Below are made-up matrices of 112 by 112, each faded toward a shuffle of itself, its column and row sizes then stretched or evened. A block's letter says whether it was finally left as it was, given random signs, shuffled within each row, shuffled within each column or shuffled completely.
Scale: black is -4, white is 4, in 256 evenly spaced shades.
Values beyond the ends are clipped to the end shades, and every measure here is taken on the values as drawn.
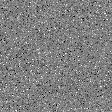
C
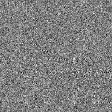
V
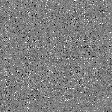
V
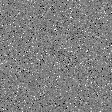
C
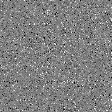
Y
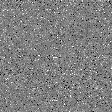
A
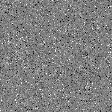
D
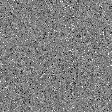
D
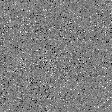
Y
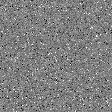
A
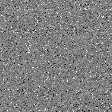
A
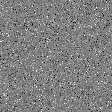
C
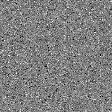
V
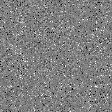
Y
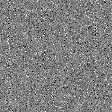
D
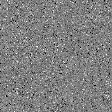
D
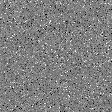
C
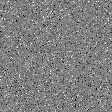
C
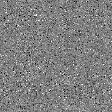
V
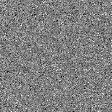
V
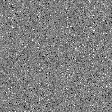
D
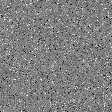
C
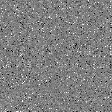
V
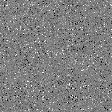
V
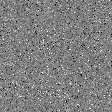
C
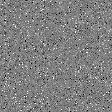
D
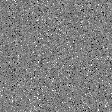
D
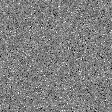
C
